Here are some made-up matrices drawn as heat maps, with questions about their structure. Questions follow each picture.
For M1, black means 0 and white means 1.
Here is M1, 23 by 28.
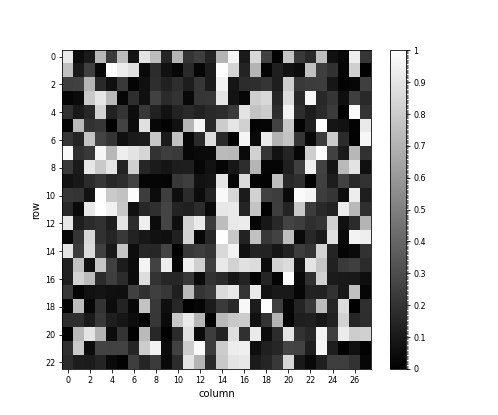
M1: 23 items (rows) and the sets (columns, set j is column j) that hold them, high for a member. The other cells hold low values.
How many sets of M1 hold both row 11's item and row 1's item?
6
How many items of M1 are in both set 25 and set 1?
2
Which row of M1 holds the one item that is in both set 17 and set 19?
15
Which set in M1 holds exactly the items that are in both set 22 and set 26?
6
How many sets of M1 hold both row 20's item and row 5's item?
7
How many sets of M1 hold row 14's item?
6
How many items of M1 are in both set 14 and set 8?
2
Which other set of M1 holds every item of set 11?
15
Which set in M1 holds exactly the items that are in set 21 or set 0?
5
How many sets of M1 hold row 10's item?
10
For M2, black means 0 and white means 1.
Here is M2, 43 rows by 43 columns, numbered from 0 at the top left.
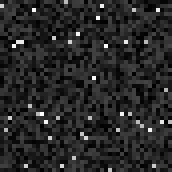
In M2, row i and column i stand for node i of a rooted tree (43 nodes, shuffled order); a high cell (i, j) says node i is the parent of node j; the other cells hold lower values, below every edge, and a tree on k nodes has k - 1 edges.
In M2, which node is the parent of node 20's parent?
2
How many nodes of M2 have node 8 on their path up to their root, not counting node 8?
2
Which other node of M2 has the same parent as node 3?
26
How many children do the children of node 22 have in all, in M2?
3
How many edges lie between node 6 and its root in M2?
5
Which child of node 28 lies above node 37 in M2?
32
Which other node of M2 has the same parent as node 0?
25
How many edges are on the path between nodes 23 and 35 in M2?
9
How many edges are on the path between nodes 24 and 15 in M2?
8
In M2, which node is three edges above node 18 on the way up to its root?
29
